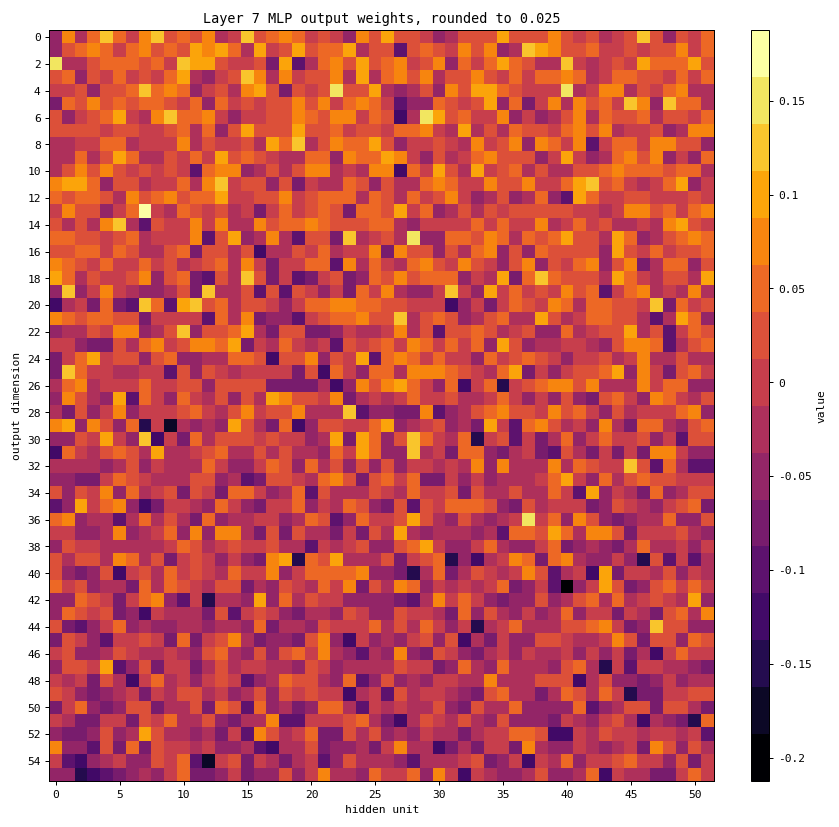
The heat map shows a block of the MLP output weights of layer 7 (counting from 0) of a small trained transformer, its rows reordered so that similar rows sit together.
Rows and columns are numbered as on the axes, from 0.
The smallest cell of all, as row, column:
41, 40
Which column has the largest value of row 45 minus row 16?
14
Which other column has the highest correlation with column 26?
46
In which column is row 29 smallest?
9
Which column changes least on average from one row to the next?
21
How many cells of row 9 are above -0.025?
37
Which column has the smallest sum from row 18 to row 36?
0
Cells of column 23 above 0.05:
8
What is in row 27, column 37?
-0.05
